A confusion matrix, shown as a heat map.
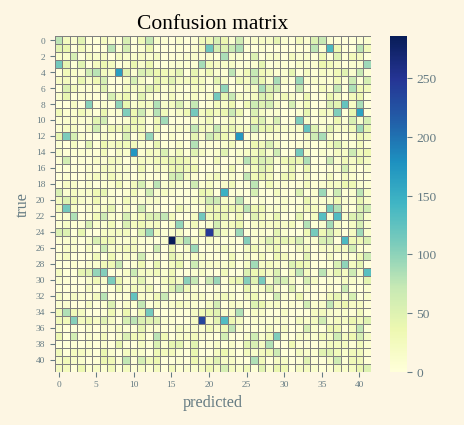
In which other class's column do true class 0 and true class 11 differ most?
33
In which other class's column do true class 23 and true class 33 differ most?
16
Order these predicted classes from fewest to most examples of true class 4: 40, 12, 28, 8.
28, 12, 40, 8
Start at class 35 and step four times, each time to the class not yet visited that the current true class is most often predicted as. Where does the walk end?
29
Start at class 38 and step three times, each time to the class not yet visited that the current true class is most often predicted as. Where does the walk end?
18
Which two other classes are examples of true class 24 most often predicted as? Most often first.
20, 34
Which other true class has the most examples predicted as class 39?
6
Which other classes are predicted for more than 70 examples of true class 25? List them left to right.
15, 17, 38
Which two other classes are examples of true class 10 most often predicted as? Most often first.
32, 14
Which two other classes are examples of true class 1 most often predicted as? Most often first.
36, 20
